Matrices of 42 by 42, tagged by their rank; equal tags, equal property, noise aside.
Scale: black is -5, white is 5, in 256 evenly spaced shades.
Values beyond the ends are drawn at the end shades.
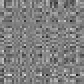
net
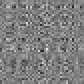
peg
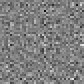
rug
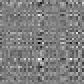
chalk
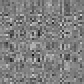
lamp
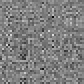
rug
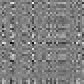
chalk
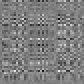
chalk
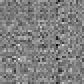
rug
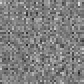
rug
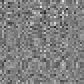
lamp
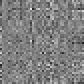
lamp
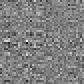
peg
